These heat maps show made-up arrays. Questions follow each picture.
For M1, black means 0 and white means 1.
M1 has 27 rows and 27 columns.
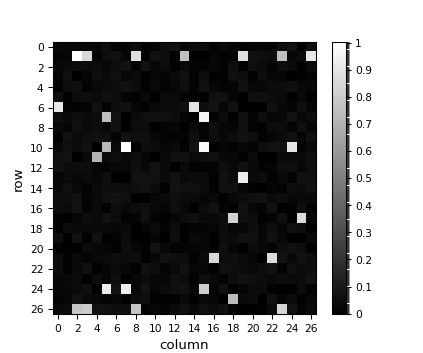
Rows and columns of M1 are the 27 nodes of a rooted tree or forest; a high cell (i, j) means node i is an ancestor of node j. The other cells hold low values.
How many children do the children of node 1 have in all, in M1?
5
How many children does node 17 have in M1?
1
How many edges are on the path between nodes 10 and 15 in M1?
3
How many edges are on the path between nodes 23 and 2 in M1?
2
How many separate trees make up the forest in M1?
9
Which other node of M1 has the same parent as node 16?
22
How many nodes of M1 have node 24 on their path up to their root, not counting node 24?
3
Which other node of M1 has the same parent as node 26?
13
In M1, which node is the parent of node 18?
25
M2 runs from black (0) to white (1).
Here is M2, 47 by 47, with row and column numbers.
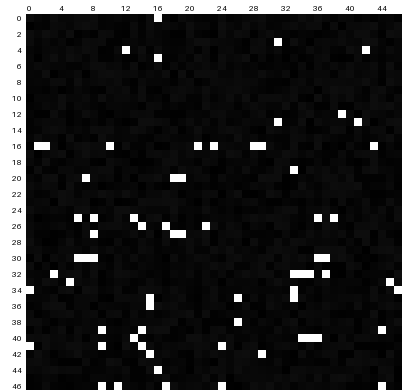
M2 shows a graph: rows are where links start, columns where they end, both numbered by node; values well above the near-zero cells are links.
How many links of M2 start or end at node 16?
11
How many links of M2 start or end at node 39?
4
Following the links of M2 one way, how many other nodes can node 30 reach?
6
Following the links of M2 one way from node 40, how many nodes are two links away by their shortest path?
7
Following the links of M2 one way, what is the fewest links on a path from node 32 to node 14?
3
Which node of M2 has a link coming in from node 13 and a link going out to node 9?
node 41
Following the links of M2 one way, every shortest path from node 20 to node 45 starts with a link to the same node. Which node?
node 19
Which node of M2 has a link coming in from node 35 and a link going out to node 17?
node 26
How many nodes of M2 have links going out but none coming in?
7
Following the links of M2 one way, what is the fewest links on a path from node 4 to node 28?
5
